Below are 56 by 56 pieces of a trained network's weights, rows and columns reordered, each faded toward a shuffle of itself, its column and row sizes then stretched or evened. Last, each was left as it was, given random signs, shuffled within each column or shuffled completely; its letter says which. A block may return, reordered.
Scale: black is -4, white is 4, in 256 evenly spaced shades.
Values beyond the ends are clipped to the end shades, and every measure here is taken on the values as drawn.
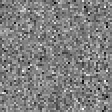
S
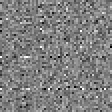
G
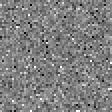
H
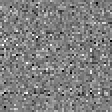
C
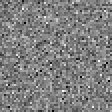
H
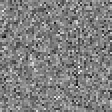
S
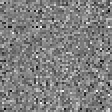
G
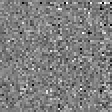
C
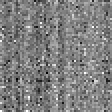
G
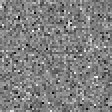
H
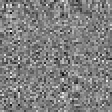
G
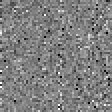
S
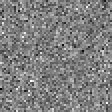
H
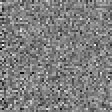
C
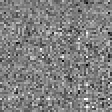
C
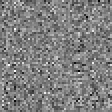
G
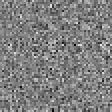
G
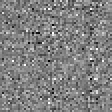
C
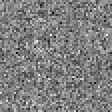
H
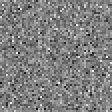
H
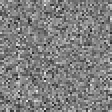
S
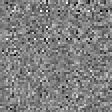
G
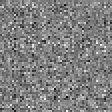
G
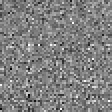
C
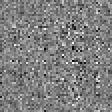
C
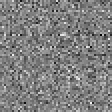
G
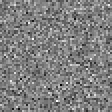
H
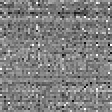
G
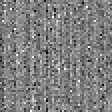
S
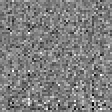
C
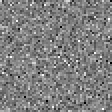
H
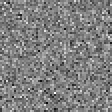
H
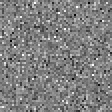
H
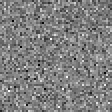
H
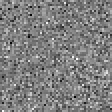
H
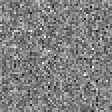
S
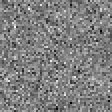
S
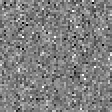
S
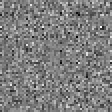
C
